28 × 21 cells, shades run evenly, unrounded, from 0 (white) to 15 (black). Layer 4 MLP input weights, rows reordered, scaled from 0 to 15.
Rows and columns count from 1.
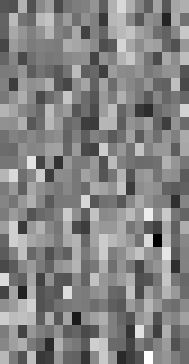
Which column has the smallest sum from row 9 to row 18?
2
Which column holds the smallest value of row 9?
21
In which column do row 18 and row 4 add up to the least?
14
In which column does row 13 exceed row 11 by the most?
7
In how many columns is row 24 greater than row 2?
10
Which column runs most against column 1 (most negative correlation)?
9
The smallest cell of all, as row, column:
28, 17
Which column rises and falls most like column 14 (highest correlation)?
5
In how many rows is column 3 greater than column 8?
14
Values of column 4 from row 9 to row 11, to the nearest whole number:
8 10 7
